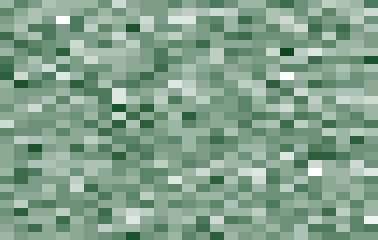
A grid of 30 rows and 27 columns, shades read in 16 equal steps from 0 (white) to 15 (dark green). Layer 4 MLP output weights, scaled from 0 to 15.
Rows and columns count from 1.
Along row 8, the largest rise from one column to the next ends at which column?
23
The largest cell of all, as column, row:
21, 7
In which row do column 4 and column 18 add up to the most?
5
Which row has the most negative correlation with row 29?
14
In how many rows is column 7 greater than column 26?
15
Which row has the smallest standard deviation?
25
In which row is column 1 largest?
10
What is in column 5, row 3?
0
